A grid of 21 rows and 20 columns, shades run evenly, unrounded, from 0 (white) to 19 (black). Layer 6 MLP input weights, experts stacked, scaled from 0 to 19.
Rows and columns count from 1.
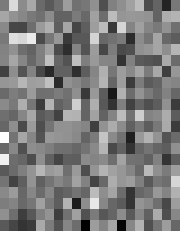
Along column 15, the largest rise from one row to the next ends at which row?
18
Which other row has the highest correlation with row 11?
9
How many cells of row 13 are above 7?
16
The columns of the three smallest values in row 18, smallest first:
11, 20, 13
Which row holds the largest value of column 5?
10
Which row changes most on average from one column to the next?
21
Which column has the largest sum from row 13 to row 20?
15
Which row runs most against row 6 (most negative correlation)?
7
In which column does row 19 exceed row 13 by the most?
1
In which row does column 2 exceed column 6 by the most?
3
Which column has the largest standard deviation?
14
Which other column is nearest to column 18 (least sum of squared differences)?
17
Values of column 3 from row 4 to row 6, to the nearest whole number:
3 11 9
